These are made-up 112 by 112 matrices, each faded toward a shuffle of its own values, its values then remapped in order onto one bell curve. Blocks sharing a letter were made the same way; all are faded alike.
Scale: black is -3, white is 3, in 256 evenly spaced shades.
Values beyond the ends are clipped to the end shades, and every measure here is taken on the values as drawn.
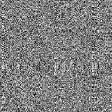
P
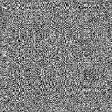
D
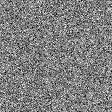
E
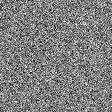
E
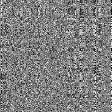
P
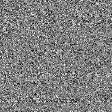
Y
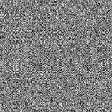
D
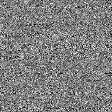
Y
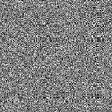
D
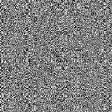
P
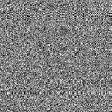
D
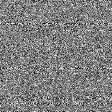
Y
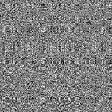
D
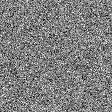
E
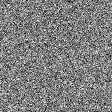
E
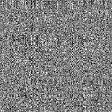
P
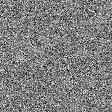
E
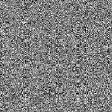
P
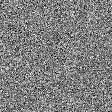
E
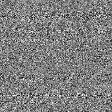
Y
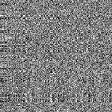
D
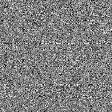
Y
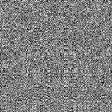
D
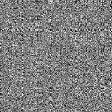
P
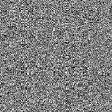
P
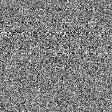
Y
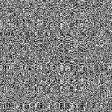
D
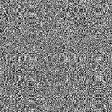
D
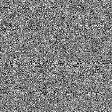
Y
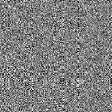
P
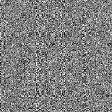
P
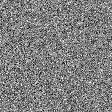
E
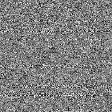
Y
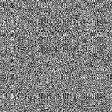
D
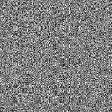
P
